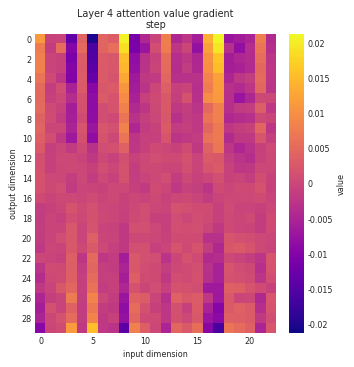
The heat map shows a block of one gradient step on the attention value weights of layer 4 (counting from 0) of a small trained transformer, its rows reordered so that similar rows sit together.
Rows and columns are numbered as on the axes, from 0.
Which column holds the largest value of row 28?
5
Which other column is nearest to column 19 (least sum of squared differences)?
20
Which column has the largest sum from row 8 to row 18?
17
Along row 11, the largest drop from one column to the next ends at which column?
18
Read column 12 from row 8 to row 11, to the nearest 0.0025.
0.0025 0.0025 0.0025 0
